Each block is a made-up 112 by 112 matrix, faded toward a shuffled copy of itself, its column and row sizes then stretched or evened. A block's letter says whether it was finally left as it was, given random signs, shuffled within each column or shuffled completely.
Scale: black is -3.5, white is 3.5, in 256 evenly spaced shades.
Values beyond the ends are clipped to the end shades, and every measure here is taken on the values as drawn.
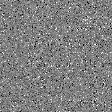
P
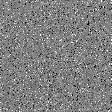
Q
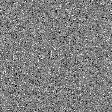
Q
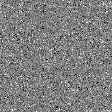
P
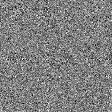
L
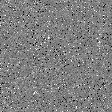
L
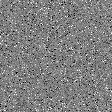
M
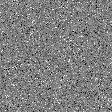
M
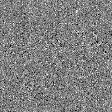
P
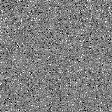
P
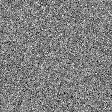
M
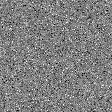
M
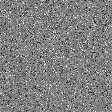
L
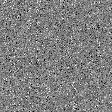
Q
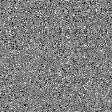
P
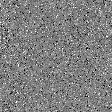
Q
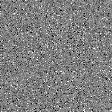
P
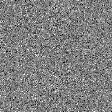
P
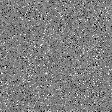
L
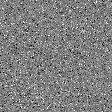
M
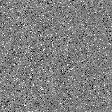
Q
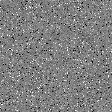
Q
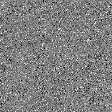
P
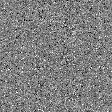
Q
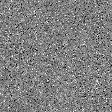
Q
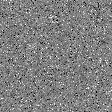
M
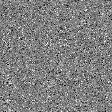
P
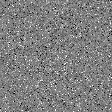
Q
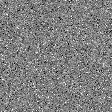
M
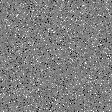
M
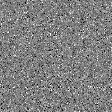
P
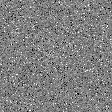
M
